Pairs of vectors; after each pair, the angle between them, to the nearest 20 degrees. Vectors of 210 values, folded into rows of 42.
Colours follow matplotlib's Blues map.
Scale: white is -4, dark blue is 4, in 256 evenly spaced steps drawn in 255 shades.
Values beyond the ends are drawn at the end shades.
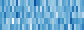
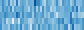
20 degrees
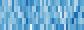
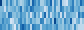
80 degrees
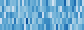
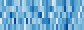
40 degrees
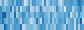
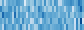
40 degrees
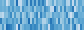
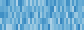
160 degrees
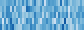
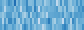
60 degrees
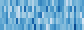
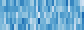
100 degrees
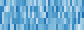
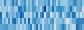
80 degrees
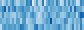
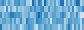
160 degrees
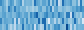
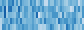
80 degrees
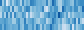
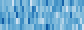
100 degrees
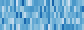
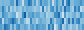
140 degrees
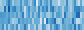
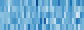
160 degrees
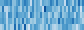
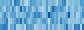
100 degrees
